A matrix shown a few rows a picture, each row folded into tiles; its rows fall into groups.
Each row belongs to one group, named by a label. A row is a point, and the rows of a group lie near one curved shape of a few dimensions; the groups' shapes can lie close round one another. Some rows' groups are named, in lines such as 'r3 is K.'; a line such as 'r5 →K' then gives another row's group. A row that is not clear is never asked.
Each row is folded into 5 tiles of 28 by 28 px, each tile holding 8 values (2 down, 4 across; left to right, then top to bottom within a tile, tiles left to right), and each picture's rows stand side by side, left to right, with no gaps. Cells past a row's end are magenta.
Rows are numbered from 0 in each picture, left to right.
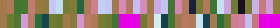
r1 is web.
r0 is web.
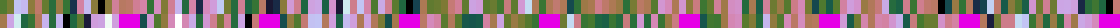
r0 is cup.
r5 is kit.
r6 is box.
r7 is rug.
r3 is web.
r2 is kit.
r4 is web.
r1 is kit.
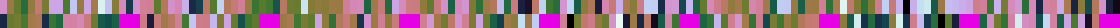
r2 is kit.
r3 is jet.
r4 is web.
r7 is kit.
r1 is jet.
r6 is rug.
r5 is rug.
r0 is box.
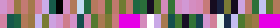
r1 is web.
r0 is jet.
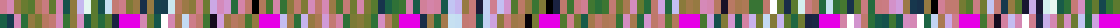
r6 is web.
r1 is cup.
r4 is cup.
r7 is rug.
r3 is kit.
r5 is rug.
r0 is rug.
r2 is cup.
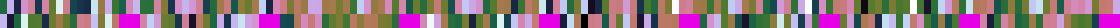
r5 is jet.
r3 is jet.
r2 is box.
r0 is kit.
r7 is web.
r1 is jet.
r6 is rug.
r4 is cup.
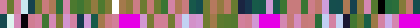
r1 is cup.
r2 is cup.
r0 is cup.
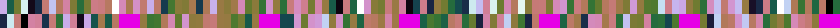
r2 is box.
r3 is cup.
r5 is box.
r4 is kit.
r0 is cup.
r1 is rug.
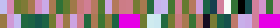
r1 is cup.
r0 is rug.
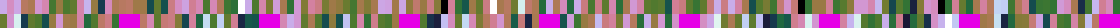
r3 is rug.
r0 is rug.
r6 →cup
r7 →web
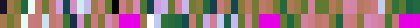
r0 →cup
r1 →web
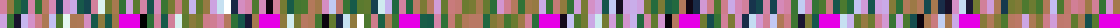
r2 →web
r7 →rug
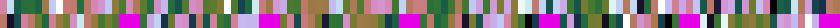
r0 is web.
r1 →cup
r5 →kit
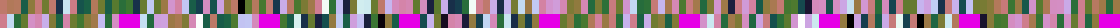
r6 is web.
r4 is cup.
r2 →rug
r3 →cup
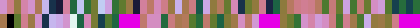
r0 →jet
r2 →kit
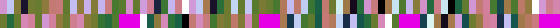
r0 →rug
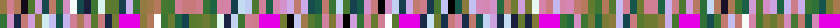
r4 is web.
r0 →rug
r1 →jet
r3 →cup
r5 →rug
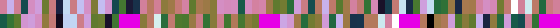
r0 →kit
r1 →rug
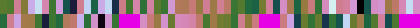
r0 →jet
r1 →cup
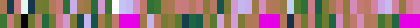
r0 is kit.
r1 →web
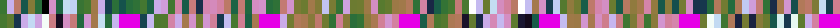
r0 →rug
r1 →kit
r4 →cup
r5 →jet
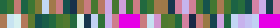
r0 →jet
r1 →jet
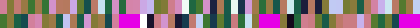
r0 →cup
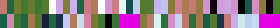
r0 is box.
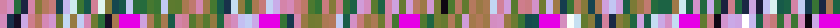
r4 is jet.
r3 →rug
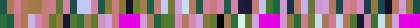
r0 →rug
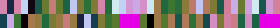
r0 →kit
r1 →web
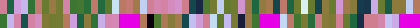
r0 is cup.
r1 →jet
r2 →kit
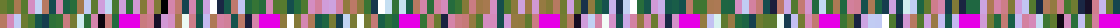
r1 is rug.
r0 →jet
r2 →web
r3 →cup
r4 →rug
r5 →jet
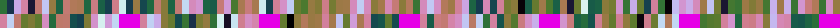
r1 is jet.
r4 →kit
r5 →rug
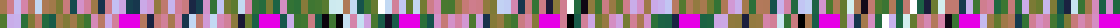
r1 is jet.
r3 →rug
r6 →rug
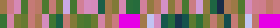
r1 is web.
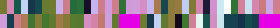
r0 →kit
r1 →rug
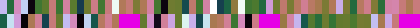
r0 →cup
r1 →rug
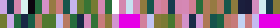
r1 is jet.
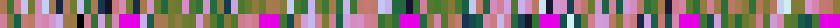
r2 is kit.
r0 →jet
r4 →kit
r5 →rug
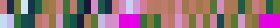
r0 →kit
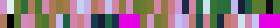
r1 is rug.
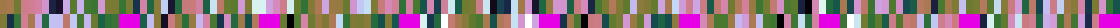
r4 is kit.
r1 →kit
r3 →kit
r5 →jet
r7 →kit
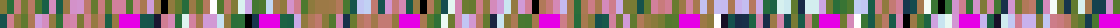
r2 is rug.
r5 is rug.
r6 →cup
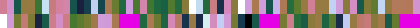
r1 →box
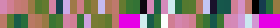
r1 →kit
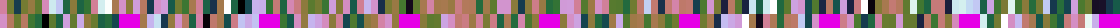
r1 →cup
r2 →rug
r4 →rug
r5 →rug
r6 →kit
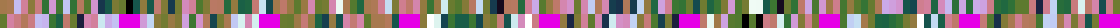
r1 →jet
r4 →jet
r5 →web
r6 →jet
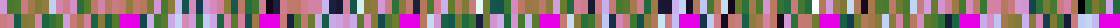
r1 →kit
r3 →web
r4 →jet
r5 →cup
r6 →rug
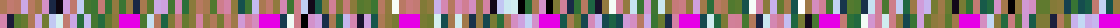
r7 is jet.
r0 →jet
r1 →cup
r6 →cup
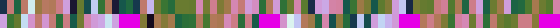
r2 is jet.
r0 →kit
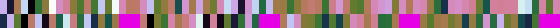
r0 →cup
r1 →web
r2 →web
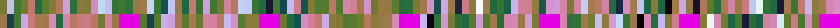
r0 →kit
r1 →kit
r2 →rug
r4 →jet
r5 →web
